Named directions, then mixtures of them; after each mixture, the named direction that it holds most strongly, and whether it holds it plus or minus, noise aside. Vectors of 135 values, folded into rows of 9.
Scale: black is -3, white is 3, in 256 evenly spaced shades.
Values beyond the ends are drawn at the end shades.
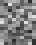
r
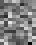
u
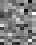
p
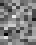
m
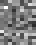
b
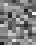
p, plus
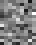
p, plus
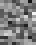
p, plus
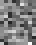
u, minus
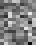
u, plus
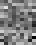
b, plus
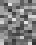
r, plus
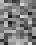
u, minus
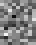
m, minus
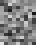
r, plus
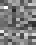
b, plus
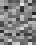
b, minus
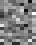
p, plus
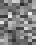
u, plus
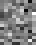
p, plus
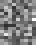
m, minus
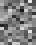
p, minus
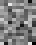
r, plus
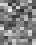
m, minus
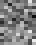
r, minus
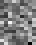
u, plus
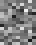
p, minus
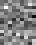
b, plus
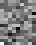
p, minus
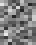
m, minus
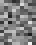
u, minus
